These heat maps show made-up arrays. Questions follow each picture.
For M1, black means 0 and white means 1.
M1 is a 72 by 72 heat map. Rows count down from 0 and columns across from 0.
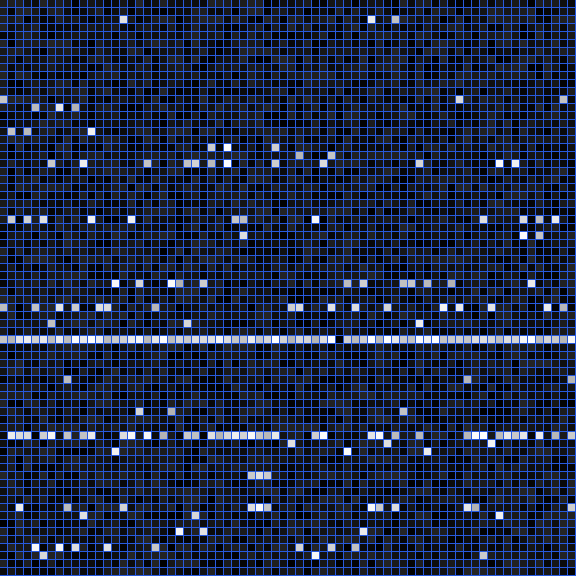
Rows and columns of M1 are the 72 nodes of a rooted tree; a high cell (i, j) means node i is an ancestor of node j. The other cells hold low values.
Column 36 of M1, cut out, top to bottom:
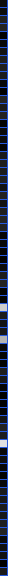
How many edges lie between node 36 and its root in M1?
3
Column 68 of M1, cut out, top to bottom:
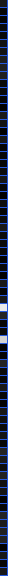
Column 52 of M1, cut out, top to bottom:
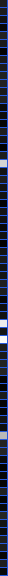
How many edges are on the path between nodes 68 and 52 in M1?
6
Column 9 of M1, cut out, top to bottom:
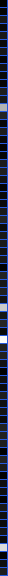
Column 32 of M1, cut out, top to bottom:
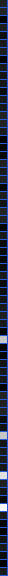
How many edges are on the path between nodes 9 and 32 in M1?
8
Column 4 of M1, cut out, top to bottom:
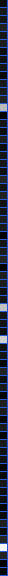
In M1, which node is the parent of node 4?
13
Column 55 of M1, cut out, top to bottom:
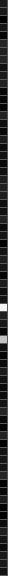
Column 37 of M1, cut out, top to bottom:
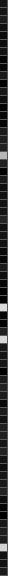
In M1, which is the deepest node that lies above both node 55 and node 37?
38
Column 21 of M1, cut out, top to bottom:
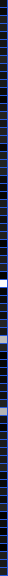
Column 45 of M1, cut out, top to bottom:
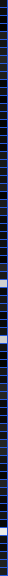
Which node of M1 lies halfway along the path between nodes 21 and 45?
35
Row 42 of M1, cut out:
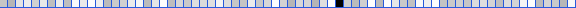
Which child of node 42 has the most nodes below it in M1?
54
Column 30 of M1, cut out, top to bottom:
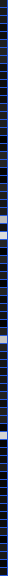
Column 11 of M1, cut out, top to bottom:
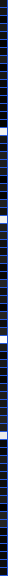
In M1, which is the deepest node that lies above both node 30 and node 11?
27
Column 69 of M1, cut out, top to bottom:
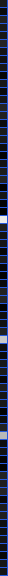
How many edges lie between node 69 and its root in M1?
3
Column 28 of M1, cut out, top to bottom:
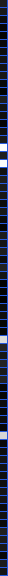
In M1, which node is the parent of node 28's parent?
20
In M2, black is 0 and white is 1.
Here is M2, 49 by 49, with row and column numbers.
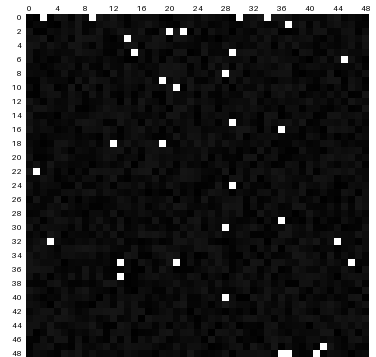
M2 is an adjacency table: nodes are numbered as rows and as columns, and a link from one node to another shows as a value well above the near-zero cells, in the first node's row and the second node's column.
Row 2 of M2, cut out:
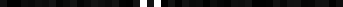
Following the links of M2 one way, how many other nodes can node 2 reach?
5
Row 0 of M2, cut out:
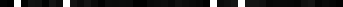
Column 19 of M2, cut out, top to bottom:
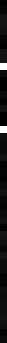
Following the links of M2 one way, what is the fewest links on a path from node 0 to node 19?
2
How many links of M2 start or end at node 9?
2
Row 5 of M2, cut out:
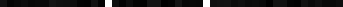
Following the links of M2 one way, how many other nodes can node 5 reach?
3
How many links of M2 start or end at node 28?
3
